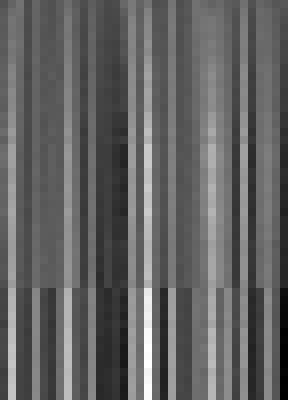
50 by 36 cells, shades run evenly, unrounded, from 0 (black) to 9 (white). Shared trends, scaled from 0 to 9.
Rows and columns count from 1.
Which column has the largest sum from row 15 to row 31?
19
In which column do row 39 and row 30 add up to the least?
36
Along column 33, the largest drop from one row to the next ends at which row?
37
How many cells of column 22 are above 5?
14
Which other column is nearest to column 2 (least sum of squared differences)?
9
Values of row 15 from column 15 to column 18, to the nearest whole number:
2 2 5 3
